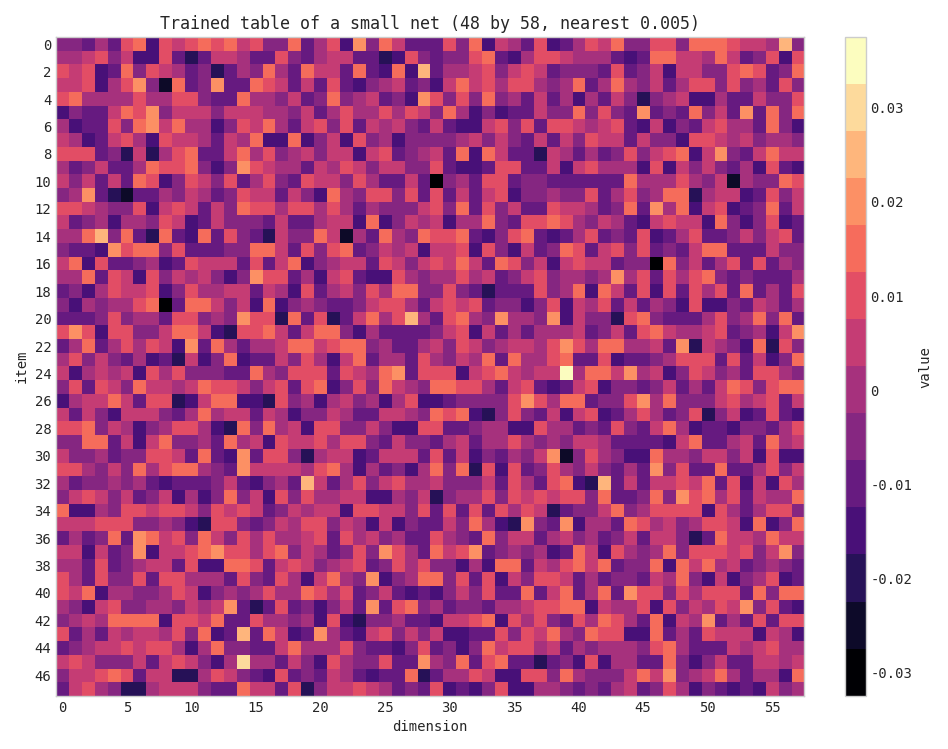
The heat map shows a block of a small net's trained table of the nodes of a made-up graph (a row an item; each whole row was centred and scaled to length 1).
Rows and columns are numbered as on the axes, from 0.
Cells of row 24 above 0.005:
21
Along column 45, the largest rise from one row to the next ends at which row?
5
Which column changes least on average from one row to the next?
48
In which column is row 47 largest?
14
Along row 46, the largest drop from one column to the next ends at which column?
28
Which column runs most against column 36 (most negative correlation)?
10
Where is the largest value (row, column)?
24, 39
